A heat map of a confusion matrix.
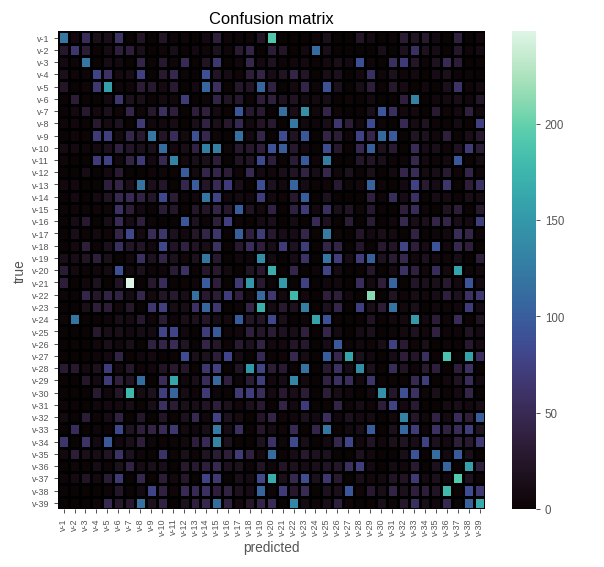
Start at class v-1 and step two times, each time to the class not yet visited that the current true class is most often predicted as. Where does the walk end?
v-37
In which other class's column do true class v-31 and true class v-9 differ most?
v-17
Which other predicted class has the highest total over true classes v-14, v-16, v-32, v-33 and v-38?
v-15
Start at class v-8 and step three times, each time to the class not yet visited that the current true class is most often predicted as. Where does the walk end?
v-11
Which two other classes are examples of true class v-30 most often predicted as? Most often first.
v-7, v-11
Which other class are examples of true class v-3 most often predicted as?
v-28
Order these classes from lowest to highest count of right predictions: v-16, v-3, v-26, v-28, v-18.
v-18, v-16, v-26, v-3, v-28
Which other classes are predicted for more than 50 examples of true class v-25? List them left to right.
v-10, v-11, v-14, v-15
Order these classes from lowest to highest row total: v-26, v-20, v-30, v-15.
v-26, v-15, v-20, v-30
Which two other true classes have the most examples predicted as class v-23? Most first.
v-7, v-28
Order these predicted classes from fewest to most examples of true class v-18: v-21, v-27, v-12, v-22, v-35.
v-27, v-22, v-12, v-21, v-35
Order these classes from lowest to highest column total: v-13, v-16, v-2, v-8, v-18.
v-2, v-16, v-13, v-18, v-8
